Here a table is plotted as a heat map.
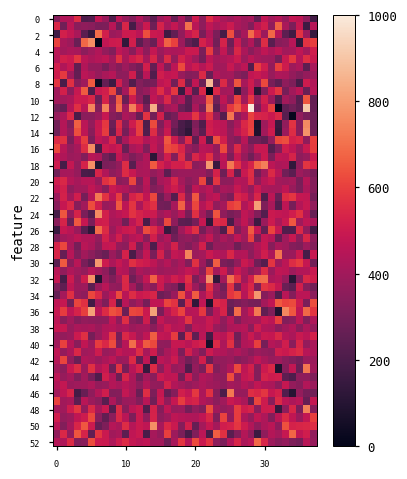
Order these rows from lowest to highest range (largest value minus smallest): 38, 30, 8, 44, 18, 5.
38, 5, 44, 30, 18, 8
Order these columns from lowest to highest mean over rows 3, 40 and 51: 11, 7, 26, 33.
26, 33, 7, 11
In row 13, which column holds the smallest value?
29
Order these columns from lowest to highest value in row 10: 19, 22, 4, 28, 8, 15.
19, 8, 15, 4, 28, 22
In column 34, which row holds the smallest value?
12
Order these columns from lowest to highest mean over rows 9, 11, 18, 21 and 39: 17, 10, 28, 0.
0, 10, 17, 28
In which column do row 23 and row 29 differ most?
32
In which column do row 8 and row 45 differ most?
22
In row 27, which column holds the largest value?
28
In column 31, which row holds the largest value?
2
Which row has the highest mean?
36
